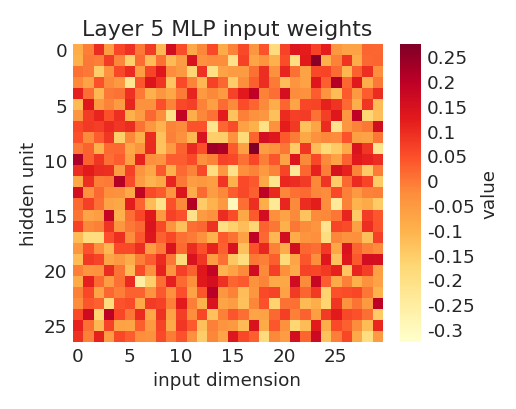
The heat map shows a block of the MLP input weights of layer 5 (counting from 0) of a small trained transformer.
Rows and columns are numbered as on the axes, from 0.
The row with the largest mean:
10
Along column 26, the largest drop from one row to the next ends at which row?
20
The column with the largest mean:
23
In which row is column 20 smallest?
19
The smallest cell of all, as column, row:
15, 14
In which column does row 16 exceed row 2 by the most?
13
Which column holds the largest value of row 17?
17
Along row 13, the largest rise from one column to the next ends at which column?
6
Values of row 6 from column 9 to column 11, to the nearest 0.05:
-0.2 0.2 -0.1
